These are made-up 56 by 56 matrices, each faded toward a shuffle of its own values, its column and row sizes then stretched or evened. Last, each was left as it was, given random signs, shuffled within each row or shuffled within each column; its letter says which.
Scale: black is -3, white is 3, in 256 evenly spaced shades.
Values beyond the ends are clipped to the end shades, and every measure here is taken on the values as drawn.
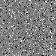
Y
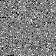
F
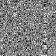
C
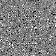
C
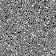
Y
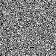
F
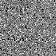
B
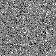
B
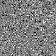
C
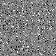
B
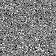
F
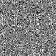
C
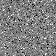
F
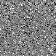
C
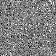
F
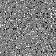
C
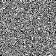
B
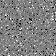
C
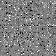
C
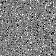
Y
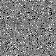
B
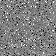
F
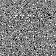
F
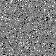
F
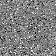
F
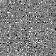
C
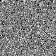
B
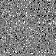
C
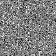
Y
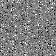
Y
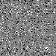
C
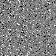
Y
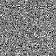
C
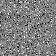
Y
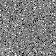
Y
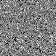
F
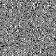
C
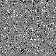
B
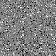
C
